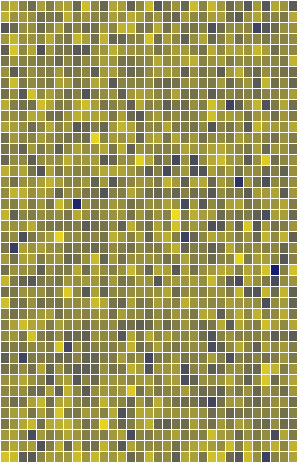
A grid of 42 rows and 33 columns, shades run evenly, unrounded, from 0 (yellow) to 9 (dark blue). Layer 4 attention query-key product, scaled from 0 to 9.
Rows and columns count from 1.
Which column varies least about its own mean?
23
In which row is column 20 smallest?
20
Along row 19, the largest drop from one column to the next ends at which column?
10
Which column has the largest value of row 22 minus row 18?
3
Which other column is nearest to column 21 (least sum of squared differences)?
11
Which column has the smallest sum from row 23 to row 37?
30
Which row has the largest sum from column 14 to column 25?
37
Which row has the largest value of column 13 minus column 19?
17
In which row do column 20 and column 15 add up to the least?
21
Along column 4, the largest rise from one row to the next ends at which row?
40
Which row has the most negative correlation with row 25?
1
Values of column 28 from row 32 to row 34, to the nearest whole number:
4 5 5
